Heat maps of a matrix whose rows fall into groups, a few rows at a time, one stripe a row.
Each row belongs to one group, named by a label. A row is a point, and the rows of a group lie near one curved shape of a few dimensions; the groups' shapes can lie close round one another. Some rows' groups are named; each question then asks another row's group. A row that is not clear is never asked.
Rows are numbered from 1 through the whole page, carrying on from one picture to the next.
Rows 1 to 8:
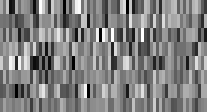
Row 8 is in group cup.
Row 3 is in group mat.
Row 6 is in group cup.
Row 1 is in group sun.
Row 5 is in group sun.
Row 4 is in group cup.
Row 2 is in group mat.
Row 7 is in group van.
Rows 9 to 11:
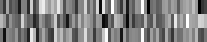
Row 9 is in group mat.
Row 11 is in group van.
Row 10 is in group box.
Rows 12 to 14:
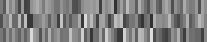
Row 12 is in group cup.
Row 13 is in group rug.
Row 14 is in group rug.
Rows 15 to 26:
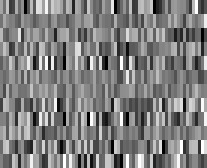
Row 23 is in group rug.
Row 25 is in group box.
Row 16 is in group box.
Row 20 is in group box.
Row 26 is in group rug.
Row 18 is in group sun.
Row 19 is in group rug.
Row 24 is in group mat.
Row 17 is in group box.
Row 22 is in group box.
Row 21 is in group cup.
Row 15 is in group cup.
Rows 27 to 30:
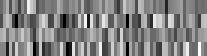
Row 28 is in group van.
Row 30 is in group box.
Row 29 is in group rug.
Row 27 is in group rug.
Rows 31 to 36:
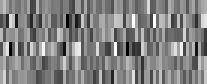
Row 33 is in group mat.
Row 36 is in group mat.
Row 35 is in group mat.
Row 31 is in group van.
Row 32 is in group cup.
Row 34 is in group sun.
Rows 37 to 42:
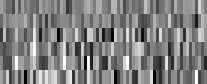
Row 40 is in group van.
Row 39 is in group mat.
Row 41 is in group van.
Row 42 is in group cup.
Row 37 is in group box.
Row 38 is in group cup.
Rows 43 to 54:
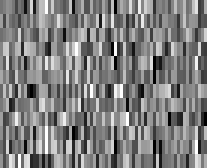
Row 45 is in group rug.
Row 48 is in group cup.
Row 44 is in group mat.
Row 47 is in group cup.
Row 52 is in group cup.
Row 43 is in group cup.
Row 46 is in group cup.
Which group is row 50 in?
sun
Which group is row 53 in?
cup
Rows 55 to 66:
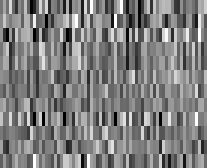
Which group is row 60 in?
mat
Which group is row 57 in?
box
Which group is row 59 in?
sun
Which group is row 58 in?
sun
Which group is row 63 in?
sun
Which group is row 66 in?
mat
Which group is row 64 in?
van
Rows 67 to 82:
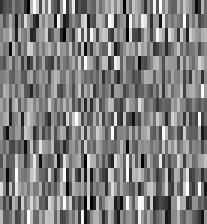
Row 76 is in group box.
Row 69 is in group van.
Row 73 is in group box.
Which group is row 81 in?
rug
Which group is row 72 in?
cup
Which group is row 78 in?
mat
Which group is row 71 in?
rug
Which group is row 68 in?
mat
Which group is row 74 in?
rug
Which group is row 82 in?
rug
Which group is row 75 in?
cup
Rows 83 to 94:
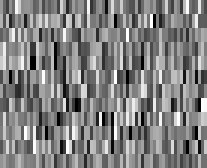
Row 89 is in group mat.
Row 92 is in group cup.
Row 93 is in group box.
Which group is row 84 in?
cup
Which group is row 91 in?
mat
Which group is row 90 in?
cup
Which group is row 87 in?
van
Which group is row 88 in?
sun
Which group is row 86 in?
van
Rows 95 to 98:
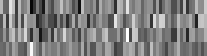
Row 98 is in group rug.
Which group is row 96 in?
cup
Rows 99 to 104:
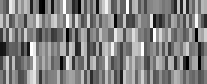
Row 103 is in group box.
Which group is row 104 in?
rug
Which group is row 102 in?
van
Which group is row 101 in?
cup
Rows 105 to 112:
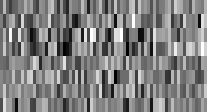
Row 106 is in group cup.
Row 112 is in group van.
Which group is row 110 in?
rug
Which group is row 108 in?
box
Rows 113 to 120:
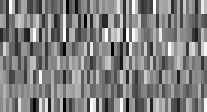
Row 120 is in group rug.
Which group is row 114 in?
van
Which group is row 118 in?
sun
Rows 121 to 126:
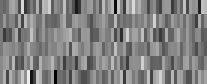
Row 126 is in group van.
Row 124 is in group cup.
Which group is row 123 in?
van
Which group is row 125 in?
mat
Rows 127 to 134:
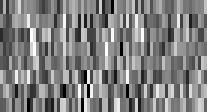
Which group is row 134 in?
rug
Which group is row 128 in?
van
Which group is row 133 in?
van
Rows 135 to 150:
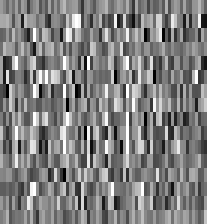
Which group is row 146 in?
van
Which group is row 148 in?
van
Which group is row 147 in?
van
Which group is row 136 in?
cup
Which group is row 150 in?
mat
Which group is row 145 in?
rug
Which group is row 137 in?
box
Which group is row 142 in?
cup
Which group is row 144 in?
van
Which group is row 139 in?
van
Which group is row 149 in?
rug
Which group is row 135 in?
rug
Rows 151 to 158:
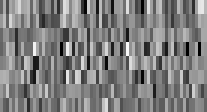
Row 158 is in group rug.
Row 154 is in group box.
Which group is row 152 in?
mat
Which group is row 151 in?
mat
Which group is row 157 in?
cup
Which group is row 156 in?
van
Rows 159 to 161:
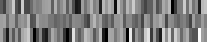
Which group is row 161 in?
box
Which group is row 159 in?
cup
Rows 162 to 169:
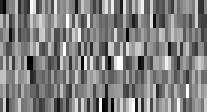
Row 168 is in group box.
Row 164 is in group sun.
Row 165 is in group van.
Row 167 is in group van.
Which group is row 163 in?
cup
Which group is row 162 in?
van
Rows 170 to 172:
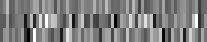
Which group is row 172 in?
box
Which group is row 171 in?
cup
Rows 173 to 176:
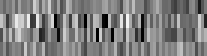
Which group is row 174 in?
van
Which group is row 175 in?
mat
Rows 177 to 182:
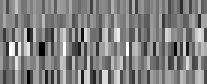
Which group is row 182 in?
rug
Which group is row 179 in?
rug
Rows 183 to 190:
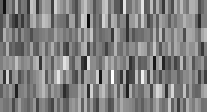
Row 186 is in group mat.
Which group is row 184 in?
van
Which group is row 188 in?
mat
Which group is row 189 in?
van
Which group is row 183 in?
van
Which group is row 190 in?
rug
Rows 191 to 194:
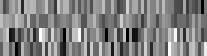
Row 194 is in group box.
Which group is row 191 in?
box
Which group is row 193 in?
sun
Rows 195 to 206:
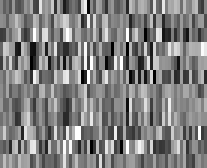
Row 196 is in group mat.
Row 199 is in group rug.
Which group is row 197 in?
box
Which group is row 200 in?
mat
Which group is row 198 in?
box
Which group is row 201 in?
mat
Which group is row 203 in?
box
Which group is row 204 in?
cup
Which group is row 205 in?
rug
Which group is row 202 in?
box
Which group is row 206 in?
mat
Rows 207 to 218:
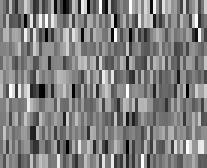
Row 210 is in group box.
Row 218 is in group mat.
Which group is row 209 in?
cup
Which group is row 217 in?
box
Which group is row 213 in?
sun
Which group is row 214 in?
rug
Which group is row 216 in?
van
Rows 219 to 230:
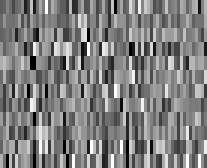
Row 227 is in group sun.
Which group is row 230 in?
box
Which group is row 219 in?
cup
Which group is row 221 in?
mat
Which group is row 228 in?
sun
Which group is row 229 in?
rug
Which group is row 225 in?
rug
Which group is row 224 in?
mat
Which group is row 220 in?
rug
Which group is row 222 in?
mat
